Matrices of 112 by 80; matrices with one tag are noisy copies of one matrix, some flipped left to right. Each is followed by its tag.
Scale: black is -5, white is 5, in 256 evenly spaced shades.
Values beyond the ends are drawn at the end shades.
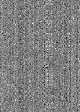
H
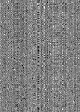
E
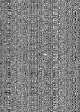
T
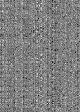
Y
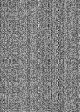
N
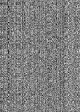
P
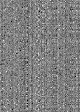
Y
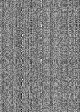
N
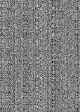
Y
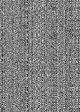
Y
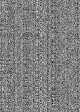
Y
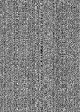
E
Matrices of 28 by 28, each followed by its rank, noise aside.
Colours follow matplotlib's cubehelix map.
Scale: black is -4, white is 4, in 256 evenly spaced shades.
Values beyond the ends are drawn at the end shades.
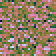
six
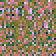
five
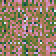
four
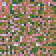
seven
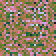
six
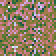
five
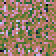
six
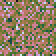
seven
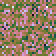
seven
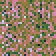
seven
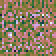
five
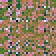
four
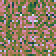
five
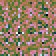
four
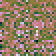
four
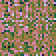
five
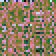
four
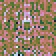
four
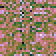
four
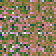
five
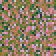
six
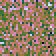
seven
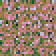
five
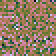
seven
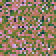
five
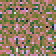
five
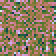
seven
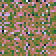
four
